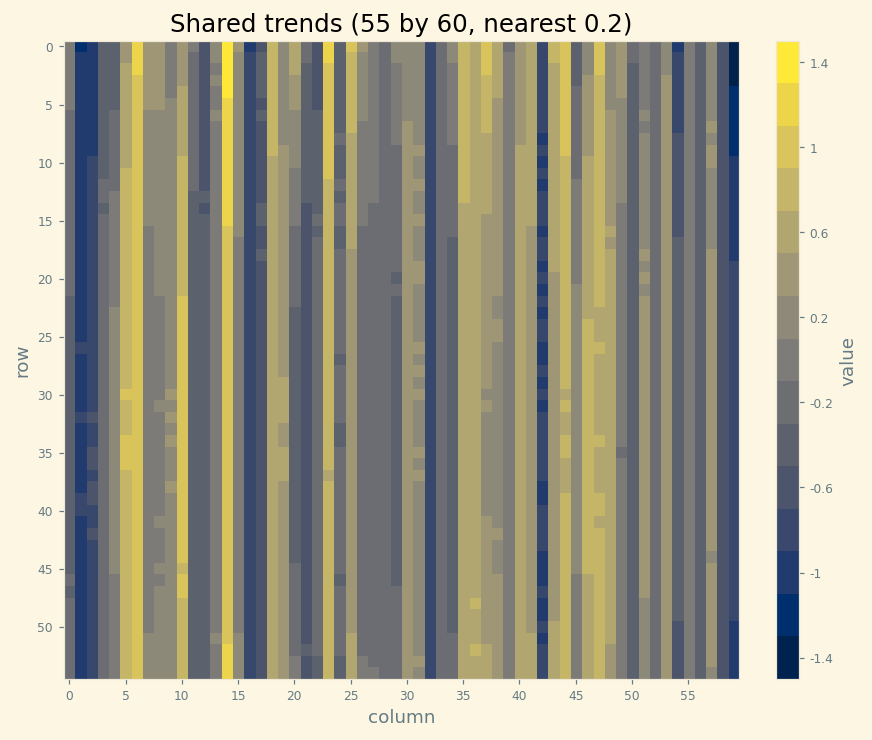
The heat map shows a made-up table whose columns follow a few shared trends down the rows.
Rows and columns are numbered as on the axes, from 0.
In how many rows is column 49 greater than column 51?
7
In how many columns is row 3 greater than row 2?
3
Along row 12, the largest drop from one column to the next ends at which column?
42
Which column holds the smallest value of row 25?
1
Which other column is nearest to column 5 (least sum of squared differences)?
10
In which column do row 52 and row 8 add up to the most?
14
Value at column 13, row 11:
0
